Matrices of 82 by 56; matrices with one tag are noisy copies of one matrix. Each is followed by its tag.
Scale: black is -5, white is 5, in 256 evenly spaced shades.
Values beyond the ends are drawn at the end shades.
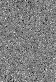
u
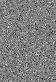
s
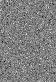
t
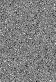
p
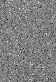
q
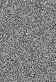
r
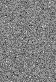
s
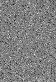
t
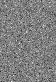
s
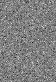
s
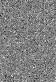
u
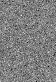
p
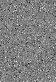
p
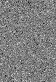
u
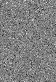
r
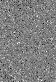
u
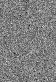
s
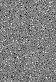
s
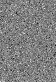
p
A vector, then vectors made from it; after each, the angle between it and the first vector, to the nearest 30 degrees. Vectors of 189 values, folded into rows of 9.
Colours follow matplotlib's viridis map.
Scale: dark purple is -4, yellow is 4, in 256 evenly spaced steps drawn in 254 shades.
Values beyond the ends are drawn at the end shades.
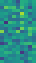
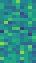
150 degrees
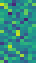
60 degrees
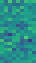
90 degrees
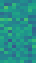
90 degrees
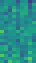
60 degrees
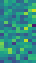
90 degrees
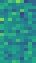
120 degrees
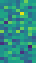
30 degrees
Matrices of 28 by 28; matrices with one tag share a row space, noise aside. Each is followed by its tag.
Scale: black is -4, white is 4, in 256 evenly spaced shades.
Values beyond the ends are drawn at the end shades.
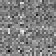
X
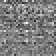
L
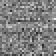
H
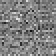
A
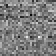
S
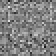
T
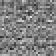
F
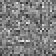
X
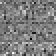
L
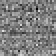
A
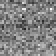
F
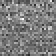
X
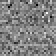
T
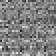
S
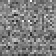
T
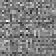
A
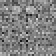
A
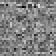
F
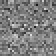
T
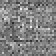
A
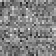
A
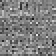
A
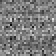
H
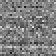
H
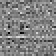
X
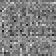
A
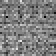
S
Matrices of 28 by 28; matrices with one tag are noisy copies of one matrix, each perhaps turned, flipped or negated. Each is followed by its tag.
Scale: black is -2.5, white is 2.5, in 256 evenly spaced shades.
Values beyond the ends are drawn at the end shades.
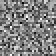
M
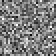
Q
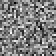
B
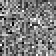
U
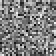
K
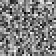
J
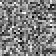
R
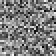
J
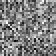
U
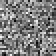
U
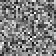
Q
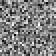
M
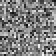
K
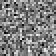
B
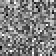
U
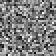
M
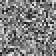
Q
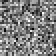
U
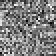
K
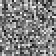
R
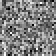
R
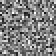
B
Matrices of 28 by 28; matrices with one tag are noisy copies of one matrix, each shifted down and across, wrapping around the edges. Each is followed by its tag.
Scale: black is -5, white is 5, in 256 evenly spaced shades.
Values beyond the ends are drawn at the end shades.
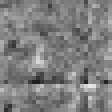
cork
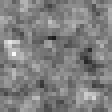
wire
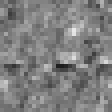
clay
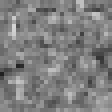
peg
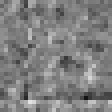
cork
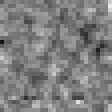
peg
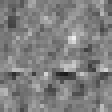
clay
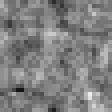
wire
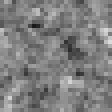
wire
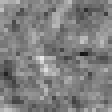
wire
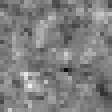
wire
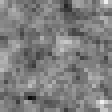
wire
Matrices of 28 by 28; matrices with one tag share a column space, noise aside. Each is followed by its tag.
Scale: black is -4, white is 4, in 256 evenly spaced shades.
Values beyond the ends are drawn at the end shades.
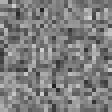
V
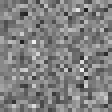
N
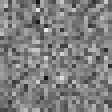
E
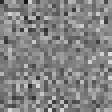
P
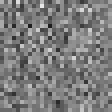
E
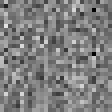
E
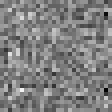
V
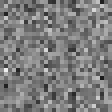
N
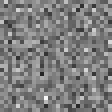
N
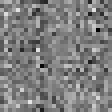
N
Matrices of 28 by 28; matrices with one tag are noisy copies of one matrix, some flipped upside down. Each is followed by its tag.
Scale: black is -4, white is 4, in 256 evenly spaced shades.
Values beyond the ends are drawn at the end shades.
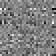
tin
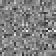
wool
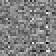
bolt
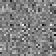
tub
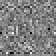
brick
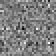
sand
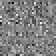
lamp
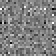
tin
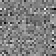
tin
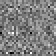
brick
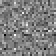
wool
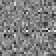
wool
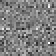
sand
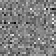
tin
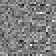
bolt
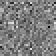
brick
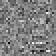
bolt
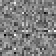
wool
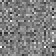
tin
